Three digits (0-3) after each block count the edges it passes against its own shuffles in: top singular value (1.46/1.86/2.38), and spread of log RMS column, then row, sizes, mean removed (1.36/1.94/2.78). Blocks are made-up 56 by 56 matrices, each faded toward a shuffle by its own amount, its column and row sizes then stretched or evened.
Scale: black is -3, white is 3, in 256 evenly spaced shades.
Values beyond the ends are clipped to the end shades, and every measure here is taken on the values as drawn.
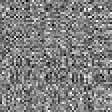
2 1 1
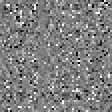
1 2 1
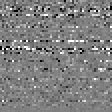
2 0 3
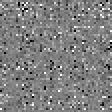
0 2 2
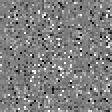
1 2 0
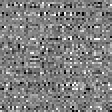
2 0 3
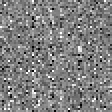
1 2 0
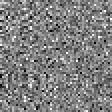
2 1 0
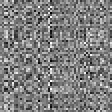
3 3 1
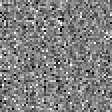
1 1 0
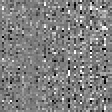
1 3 1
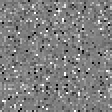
0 1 0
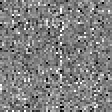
1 2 1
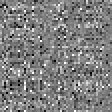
2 2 1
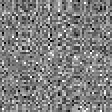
3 2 0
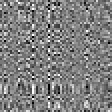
3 3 1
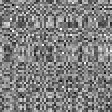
3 0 1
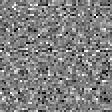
2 0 2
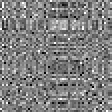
3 1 2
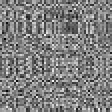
3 2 1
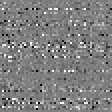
0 0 3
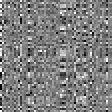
3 3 0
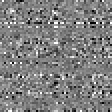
2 1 3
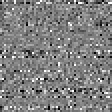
0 1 3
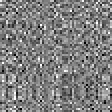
3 2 0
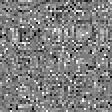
2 0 0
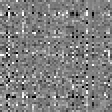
2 3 2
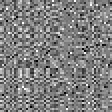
3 1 0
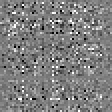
1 2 3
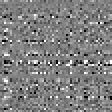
3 2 3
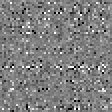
1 1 2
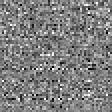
1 1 2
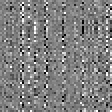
3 3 1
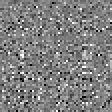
2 1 2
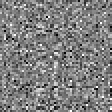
2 1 1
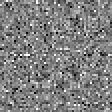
1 0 1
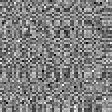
3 0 1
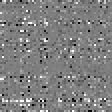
1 2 3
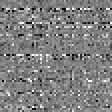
2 1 3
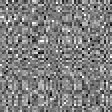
3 1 1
